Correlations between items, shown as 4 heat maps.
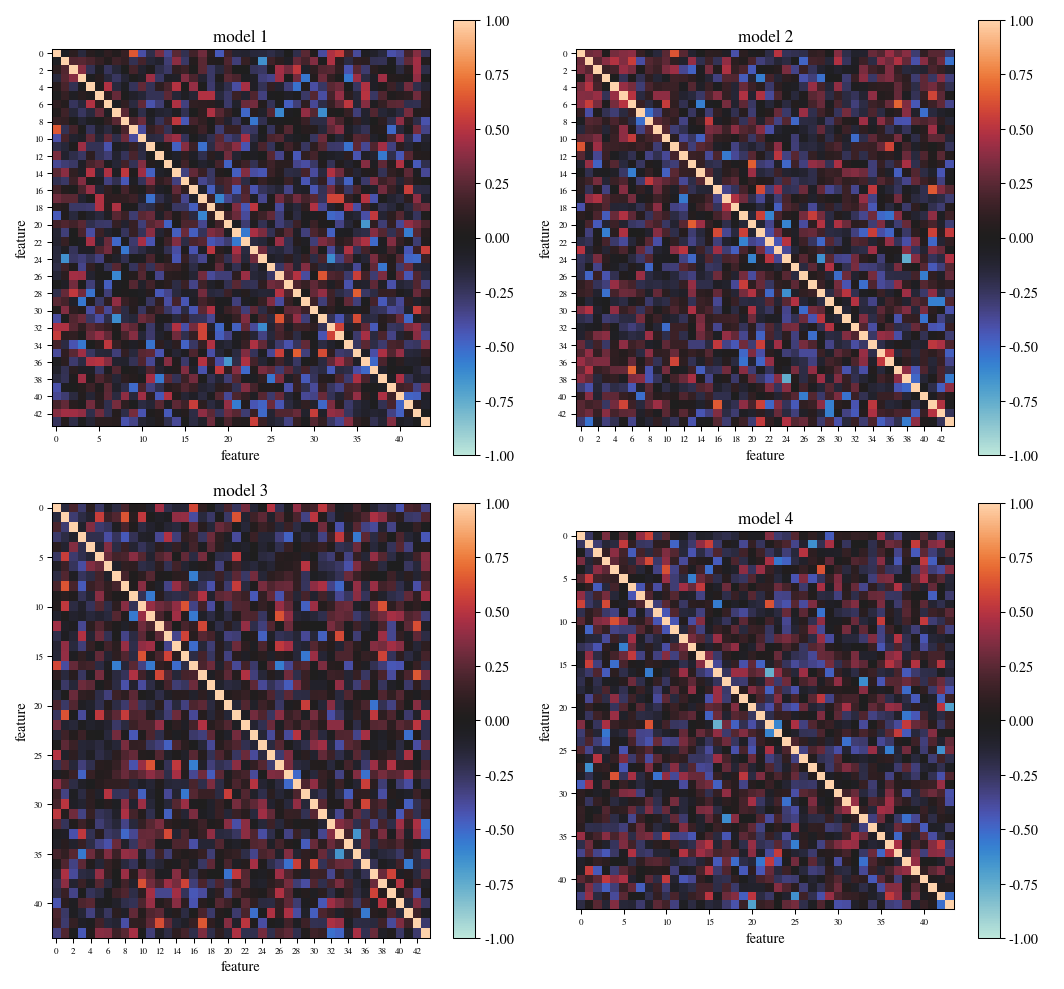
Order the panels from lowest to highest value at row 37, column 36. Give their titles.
model 1, model 3, model 2, model 4
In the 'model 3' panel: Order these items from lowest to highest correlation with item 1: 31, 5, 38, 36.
31, 36, 38, 5
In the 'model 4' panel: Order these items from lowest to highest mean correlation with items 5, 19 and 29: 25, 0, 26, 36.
25, 0, 26, 36
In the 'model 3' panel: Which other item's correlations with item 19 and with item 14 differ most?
26
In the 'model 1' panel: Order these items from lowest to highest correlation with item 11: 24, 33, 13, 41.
33, 41, 13, 24
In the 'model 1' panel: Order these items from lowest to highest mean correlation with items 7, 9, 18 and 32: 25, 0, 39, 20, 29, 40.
39, 40, 25, 20, 29, 0
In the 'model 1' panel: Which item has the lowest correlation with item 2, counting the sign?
34
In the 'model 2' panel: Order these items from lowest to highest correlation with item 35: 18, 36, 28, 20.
18, 28, 20, 36
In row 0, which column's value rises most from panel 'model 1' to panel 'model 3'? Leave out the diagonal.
31
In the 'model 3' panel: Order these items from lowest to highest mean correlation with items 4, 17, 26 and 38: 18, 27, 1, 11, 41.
18, 41, 1, 11, 27
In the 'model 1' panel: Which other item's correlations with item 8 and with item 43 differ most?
23
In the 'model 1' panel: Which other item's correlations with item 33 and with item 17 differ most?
28
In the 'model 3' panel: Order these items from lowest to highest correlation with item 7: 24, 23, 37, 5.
24, 37, 5, 23
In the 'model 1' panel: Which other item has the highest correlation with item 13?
40
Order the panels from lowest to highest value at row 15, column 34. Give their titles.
model 1, model 2, model 4, model 3
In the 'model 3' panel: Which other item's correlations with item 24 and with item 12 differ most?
42
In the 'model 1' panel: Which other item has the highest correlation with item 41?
16
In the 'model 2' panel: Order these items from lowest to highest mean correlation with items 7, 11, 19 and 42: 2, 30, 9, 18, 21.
18, 9, 30, 21, 2
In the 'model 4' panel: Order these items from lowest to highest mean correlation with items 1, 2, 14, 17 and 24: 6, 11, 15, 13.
11, 13, 15, 6
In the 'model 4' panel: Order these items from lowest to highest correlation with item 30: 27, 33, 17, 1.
33, 1, 27, 17
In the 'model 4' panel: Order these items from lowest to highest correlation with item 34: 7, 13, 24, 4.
4, 24, 13, 7
